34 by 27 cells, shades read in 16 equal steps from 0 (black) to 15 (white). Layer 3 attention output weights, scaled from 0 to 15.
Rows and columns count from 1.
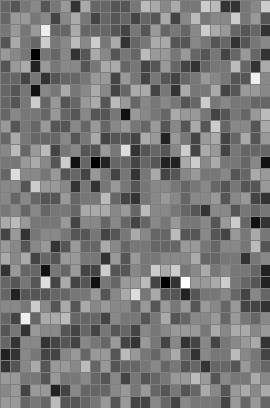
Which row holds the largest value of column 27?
1
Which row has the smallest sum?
29
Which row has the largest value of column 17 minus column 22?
4
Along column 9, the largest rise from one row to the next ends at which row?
31
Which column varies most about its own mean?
27
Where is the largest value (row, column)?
24, 19
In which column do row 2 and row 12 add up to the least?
14
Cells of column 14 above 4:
24
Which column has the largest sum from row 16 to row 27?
7
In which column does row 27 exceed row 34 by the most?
3
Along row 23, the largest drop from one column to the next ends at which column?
12
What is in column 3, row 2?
9
